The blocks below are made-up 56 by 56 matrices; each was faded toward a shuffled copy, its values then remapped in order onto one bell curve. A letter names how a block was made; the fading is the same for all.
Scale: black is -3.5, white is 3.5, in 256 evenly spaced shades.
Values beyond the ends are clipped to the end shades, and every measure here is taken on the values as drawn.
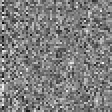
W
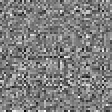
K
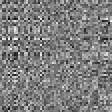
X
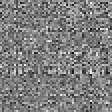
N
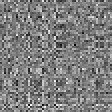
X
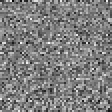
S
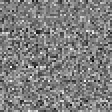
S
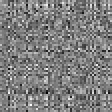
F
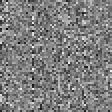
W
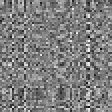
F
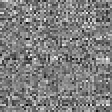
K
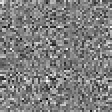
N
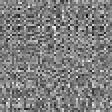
X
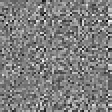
N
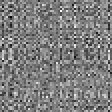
F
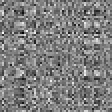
F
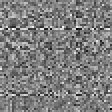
K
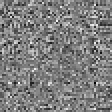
N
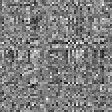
K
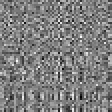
F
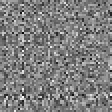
N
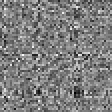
N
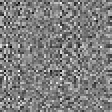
X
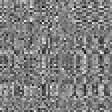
F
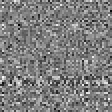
N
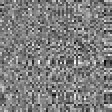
X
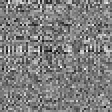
K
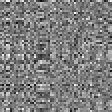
X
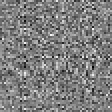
N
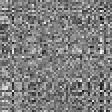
X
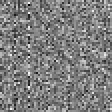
W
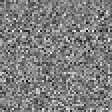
S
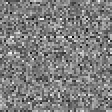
S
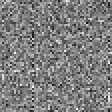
W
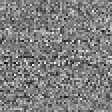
S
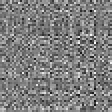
F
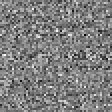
S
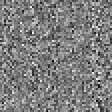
W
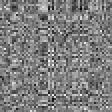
F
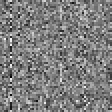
W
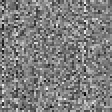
W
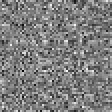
N
